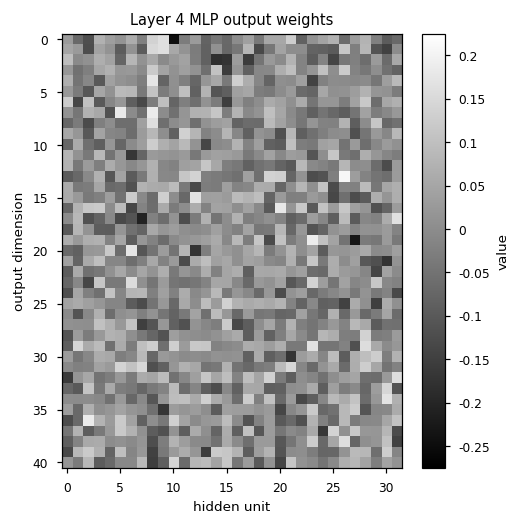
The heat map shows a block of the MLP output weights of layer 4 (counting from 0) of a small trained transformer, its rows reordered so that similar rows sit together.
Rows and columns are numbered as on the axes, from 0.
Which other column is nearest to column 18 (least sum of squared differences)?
16
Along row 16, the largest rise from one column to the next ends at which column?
20
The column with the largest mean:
3
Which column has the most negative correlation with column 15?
8
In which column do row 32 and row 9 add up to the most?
31
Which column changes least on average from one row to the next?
15
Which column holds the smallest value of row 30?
21
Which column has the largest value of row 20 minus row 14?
6
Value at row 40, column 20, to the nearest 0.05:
-0.15
